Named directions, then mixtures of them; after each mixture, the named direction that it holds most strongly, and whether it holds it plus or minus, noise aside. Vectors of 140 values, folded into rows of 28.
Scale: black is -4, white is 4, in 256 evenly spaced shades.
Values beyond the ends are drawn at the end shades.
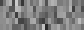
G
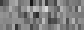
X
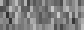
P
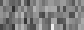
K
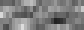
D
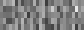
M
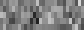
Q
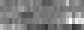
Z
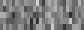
Q, plus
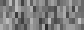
G, plus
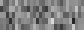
P, plus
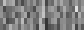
M, plus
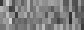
P, minus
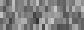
Q, plus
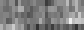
Z, plus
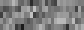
D, minus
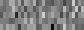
K, minus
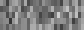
P, plus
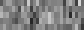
Q, plus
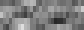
D, plus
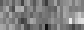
Z, plus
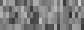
Q, plus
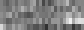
Z, plus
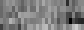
Z, minus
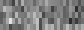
M, minus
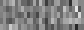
M, plus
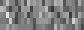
P, minus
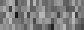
P, minus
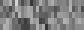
G, plus
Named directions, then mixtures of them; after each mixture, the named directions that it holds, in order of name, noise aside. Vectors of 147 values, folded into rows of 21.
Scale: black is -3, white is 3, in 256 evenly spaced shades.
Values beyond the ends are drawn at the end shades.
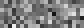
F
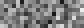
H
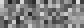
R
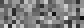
F, R.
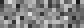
H, R.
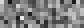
F, H, R.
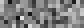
F, H, R.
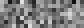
F, R.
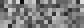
H, R.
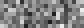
H.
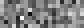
F, H, R.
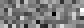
F, H.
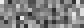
F, H, R.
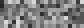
R.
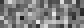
F, H, R.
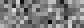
F, H.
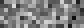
H, R.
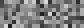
F, R.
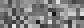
F.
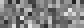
F, R.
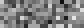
H, R.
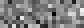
F, H, R.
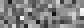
F, H, R.
